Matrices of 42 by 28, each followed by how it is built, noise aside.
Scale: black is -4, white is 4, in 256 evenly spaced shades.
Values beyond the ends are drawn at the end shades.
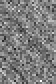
Toeplitz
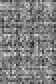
blocks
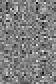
low rank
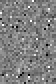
sparse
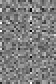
low rank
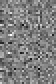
low rank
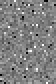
sparse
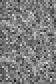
repeating rows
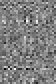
low rank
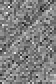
Hankel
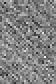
Toeplitz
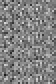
repeating rows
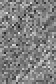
Hankel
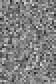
noise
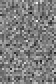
blocks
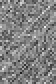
Hankel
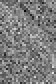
Toeplitz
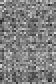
blocks
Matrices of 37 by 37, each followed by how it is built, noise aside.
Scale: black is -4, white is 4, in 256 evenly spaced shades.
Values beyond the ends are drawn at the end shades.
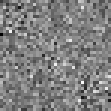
block diagonal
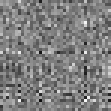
low rank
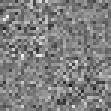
block diagonal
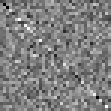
diagonal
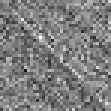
Toeplitz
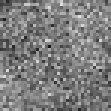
smooth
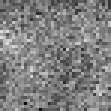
smooth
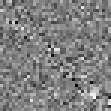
banded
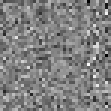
uneven columns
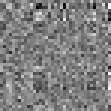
low rank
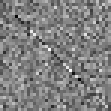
diagonal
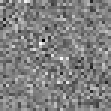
block diagonal
